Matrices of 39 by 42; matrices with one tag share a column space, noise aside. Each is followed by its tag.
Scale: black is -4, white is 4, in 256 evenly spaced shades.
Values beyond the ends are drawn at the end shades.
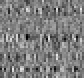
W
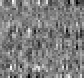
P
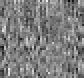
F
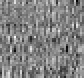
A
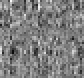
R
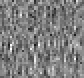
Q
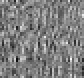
Q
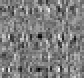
W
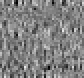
P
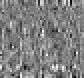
P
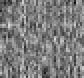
A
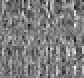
R
